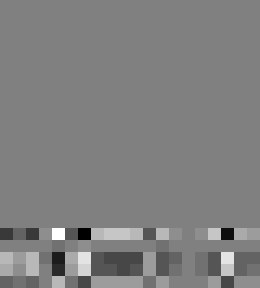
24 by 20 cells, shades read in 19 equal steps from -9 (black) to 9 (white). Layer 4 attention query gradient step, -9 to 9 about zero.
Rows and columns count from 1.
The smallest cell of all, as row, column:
20, 7
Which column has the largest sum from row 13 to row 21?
5
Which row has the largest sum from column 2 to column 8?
22
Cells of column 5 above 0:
2
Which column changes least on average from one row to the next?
15
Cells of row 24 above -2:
16
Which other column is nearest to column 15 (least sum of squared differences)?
4
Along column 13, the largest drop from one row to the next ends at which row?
21
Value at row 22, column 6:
3
